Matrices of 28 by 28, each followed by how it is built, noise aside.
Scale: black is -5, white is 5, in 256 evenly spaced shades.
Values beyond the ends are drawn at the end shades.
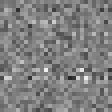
uneven rows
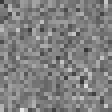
diagonal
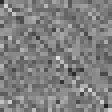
diagonal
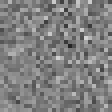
upper triangular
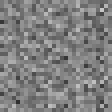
repeating rows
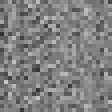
repeating rows
